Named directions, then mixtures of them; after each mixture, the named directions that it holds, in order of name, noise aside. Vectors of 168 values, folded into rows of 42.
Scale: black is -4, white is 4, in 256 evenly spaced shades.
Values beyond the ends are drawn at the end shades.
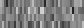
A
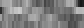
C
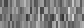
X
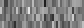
A, X.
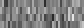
A, X.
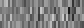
X.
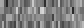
A.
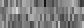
A, C, X.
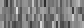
A, X.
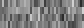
C, X.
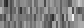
A, C, X.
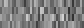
X.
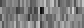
A, C, X.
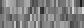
A, C, X.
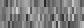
A, C, X.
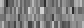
A.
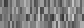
X.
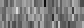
A, C, X.
